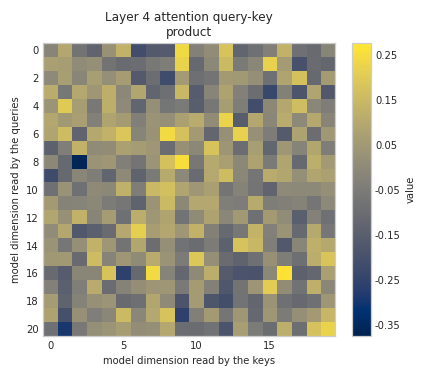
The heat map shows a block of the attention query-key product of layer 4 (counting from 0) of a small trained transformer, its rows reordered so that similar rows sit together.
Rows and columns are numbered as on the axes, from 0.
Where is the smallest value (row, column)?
8, 2
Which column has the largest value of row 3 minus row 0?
6
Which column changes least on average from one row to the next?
12
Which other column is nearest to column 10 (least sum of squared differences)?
7
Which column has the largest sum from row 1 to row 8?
9
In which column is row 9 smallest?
0
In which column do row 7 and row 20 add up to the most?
18
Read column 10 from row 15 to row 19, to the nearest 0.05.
0.2 0 0.05 0.05 -0.05
